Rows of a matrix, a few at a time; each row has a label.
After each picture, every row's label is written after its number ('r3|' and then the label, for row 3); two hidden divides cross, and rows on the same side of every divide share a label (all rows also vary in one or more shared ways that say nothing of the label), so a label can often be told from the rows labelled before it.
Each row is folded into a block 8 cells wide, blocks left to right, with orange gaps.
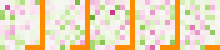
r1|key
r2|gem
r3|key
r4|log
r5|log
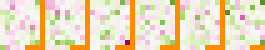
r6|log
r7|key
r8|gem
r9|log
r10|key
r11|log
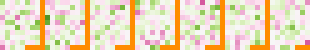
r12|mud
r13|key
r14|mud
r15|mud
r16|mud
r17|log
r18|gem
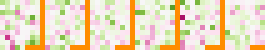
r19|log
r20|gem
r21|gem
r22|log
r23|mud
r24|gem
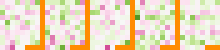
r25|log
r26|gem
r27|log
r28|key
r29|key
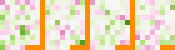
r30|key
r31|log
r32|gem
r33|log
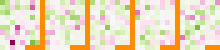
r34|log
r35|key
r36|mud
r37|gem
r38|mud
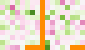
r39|log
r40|key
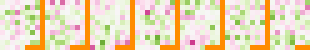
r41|log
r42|key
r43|gem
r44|key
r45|mud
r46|gem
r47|key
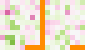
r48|gem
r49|key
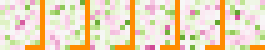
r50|log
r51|log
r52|mud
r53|log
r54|gem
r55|mud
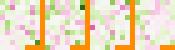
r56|log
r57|log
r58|key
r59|log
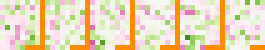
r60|log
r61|key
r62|gem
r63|gem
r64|gem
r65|key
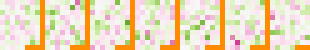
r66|log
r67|log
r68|mud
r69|gem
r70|mud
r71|log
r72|mud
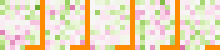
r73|log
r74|gem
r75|mud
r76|mud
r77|gem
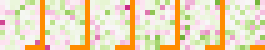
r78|gem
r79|mud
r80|gem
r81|gem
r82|key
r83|gem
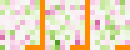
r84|log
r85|gem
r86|gem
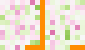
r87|log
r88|key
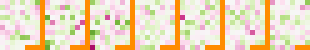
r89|key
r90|key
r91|mud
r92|gem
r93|mud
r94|log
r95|key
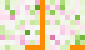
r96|mud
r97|log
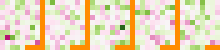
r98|gem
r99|log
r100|mud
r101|log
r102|gem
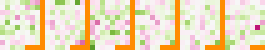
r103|mud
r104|gem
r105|key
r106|log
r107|log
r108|key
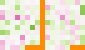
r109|mud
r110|log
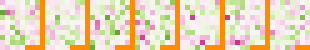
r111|key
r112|key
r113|key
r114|key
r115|mud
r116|mud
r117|key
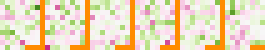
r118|mud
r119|mud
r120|mud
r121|gem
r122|key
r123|log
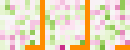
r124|log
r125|log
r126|gem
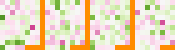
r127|key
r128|gem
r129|key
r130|gem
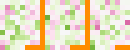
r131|gem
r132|key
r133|key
